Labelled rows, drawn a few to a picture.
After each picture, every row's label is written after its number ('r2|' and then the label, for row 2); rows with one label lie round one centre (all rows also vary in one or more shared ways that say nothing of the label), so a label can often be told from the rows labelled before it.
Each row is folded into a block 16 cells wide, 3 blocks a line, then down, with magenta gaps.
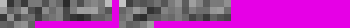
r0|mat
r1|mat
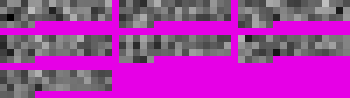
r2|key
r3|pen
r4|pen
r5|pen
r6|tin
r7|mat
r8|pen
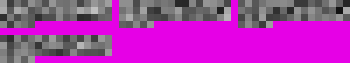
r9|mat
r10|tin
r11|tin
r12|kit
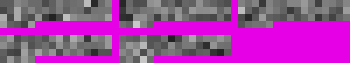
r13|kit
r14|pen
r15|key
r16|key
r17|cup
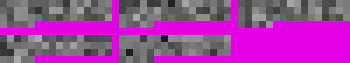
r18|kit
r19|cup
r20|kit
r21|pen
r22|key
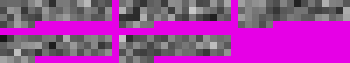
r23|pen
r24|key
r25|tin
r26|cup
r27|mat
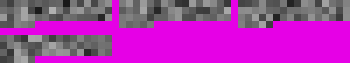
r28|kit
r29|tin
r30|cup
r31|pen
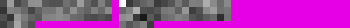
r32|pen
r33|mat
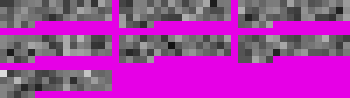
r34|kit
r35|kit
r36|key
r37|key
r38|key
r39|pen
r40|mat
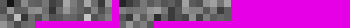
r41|cup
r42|cup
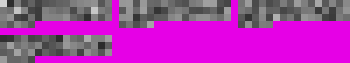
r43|mat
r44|tin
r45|key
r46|cup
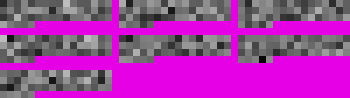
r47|cup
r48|mat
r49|kit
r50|mat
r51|cup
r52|tin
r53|key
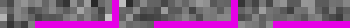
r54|kit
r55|mat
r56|cup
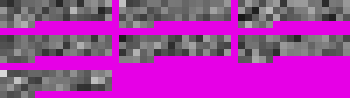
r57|cup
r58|mat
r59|key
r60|kit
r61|cup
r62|pen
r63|mat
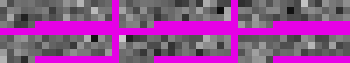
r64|mat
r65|tin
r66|cup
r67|kit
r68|mat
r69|cup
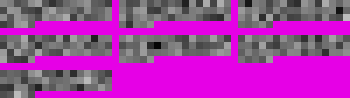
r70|pen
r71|kit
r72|cup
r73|kit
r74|tin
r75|tin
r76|pen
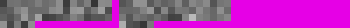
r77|kit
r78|kit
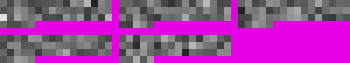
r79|kit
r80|pen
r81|pen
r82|pen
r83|tin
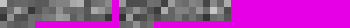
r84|mat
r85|mat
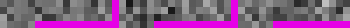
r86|kit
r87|mat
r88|tin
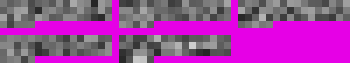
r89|kit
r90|cup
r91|key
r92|tin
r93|pen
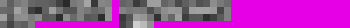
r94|kit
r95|pen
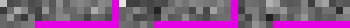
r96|mat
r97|mat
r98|pen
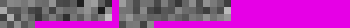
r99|tin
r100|tin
